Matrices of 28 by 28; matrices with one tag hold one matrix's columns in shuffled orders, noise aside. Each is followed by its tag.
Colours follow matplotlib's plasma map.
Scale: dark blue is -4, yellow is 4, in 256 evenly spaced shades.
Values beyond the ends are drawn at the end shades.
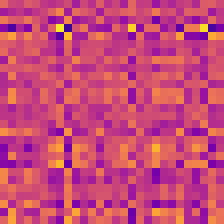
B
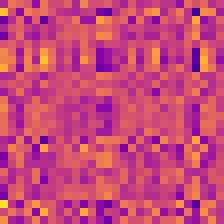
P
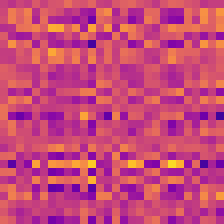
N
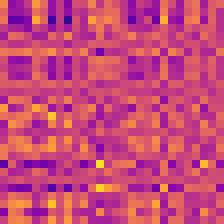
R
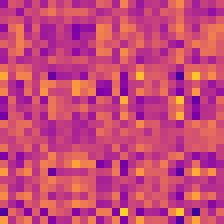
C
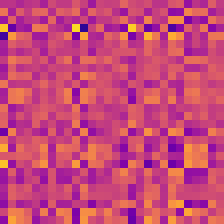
B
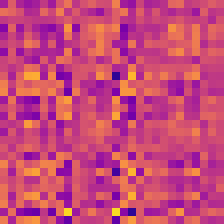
C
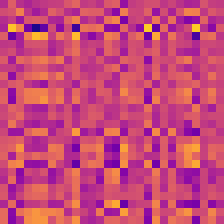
B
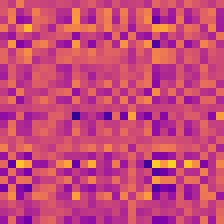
N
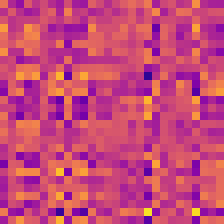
C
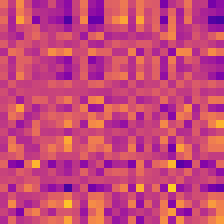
R
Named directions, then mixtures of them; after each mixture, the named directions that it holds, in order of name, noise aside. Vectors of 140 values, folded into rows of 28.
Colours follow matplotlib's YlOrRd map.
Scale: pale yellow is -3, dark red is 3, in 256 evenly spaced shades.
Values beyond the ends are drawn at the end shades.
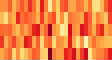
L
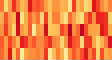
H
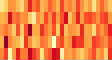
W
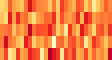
L, W.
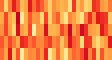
H.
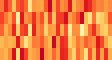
H, L, W.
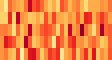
H, L, W.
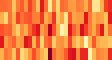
L.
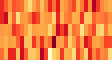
L, W.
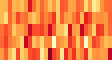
L, W.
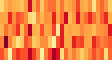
W.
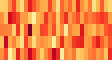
W.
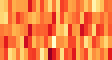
L, W.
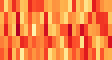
H.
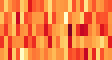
H, L.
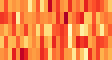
H, L.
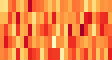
H, L, W.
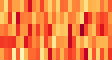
H, L, W.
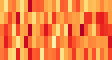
H, L, W.
